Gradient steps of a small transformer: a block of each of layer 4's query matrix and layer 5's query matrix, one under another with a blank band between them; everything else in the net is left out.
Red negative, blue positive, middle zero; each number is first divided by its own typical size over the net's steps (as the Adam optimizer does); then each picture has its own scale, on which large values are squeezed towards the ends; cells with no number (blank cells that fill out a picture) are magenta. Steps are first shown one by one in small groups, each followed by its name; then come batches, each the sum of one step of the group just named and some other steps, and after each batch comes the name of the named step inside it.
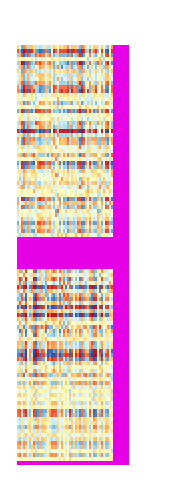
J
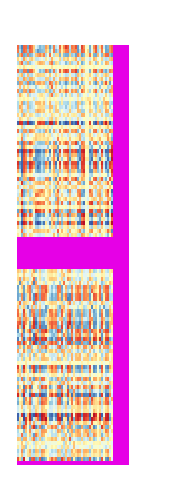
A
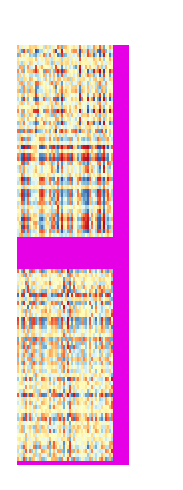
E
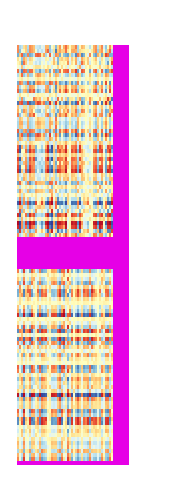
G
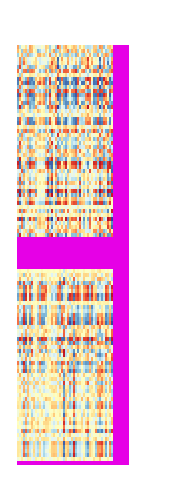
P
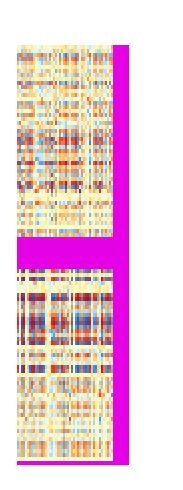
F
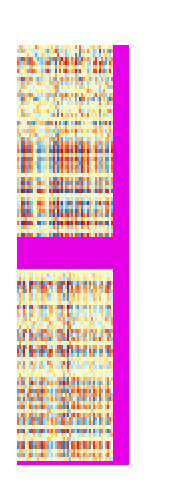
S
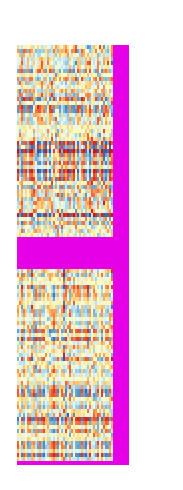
A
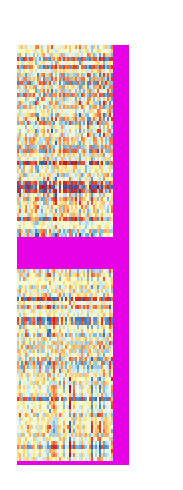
F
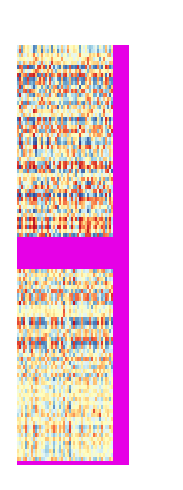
P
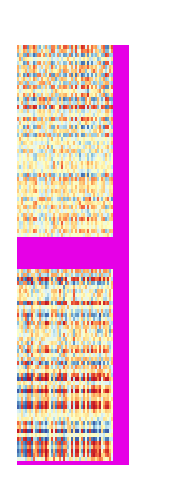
S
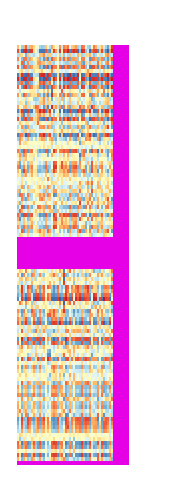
J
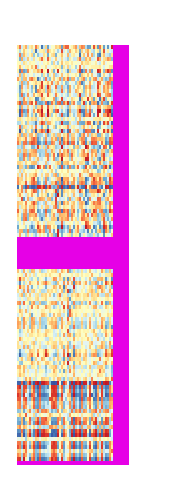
E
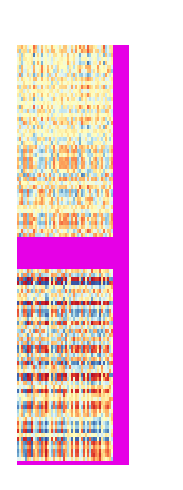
S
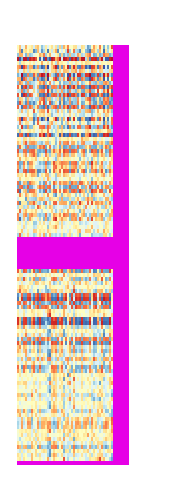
F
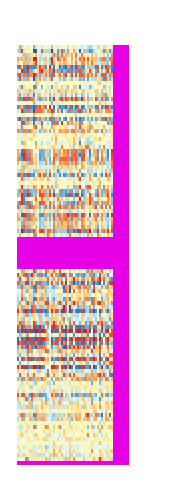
E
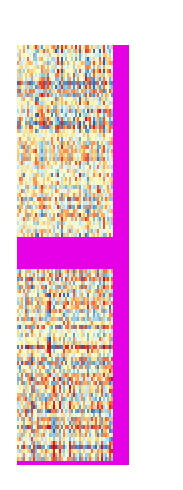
E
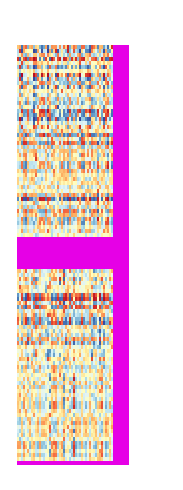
J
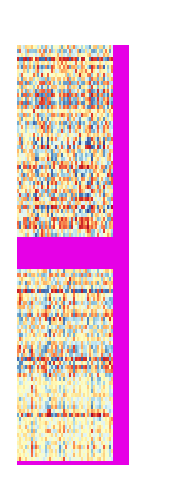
S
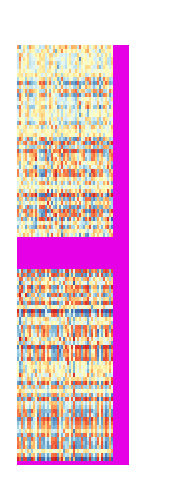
P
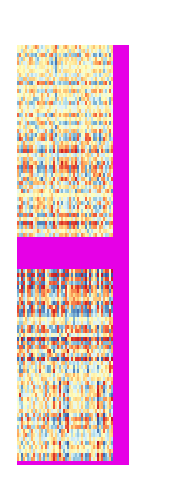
S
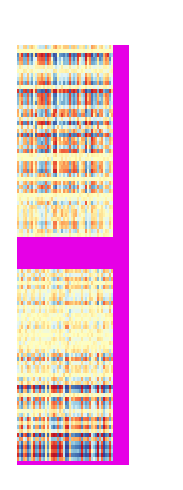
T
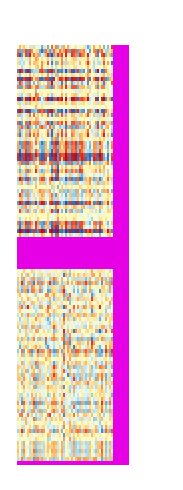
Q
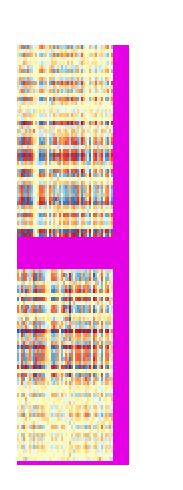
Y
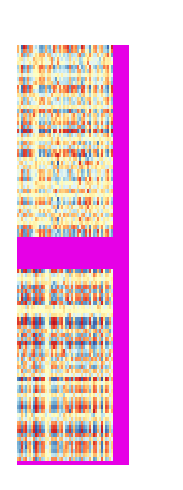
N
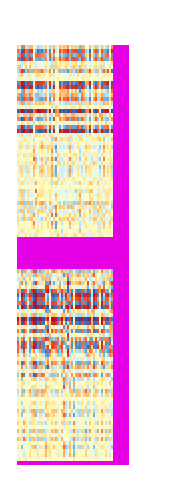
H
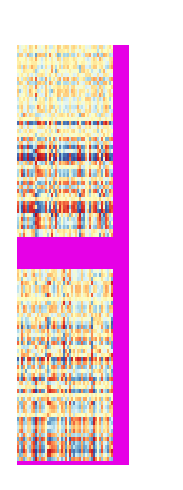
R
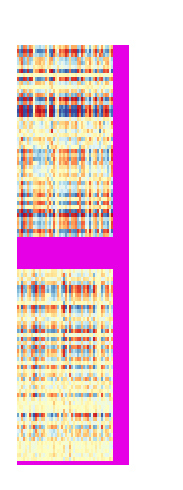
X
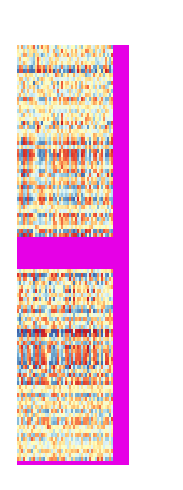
Y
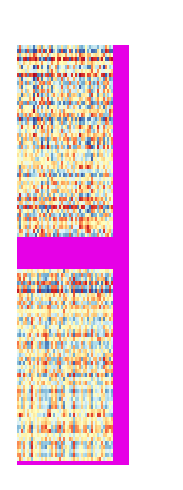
Q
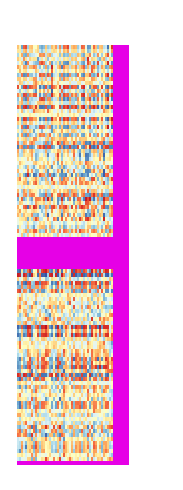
N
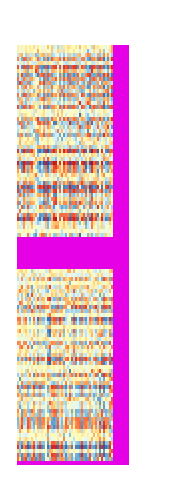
T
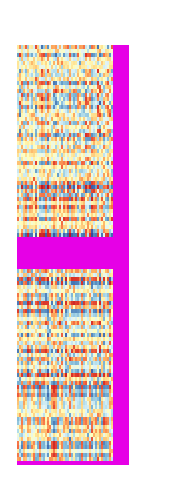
T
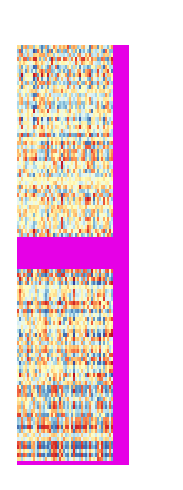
T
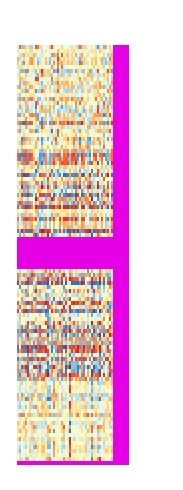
Y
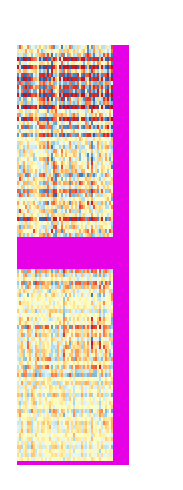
Q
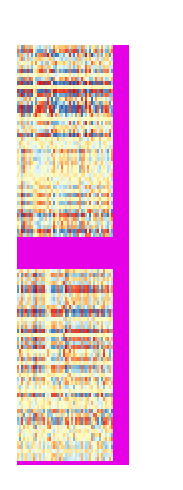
X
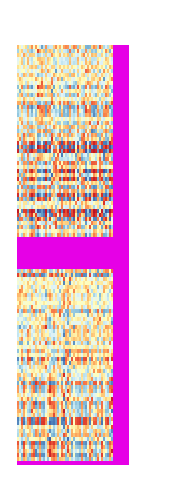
R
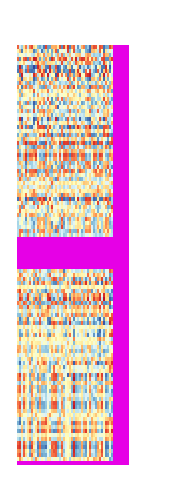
Q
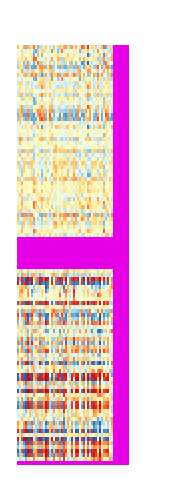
X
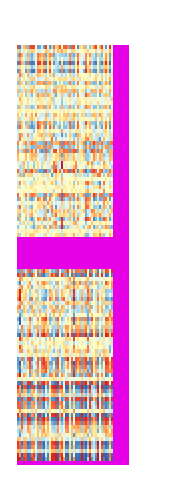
T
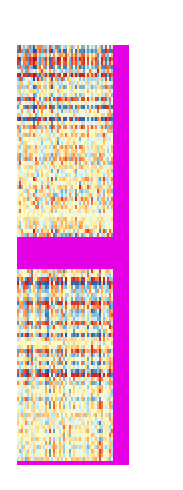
Q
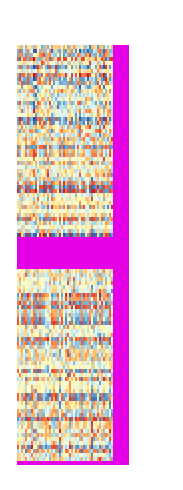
H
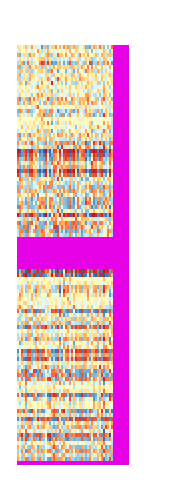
Q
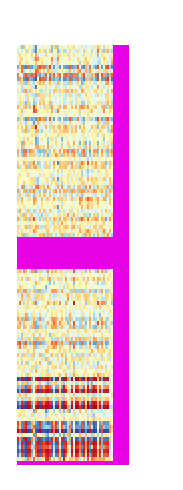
N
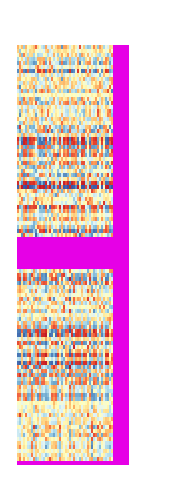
Y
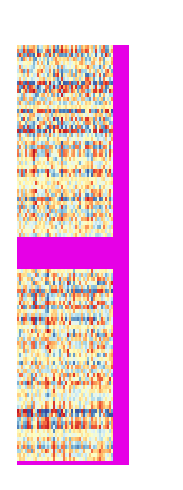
H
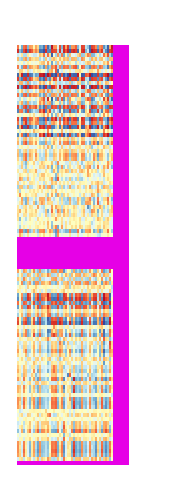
Q
